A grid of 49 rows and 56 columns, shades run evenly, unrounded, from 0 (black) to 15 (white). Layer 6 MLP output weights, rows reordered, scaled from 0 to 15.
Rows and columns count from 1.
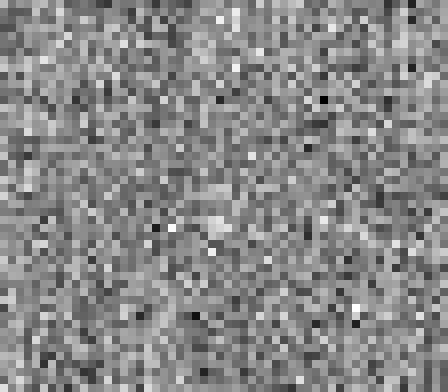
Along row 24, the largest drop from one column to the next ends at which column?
30
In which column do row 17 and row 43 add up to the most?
47
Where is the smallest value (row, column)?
13, 41
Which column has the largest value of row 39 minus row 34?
45
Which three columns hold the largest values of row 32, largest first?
27, 52, 56
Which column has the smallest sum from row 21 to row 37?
8
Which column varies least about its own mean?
29
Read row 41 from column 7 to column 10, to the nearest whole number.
5 8 6 10
